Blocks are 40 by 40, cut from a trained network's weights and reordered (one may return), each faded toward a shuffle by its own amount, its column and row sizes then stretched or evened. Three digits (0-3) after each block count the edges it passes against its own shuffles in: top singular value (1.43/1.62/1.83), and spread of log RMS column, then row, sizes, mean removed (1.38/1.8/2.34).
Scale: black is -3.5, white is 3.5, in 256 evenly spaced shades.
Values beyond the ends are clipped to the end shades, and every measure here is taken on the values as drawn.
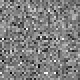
2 0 1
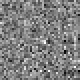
0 1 0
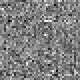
1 0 2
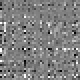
0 3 3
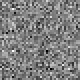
1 1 1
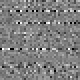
2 0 3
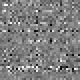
0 1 3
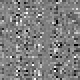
1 3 2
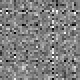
2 3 1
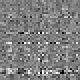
3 1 3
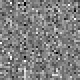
0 2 0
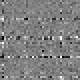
3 1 3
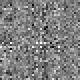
0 3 1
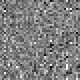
0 2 0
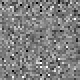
0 1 1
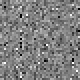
0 2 0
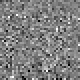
0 2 2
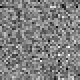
1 0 0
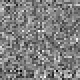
1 0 1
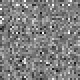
0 2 1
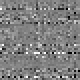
2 1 3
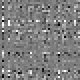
0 3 3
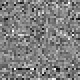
2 1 2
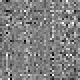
0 3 2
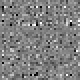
0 2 3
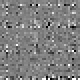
1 2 3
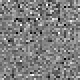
0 1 2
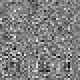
3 2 1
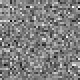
2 0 1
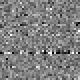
2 0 2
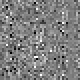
0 3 0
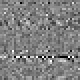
3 0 3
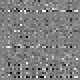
3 2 3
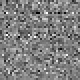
0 0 2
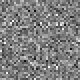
3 0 1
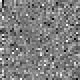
0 2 0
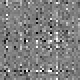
1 3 2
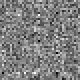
2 1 0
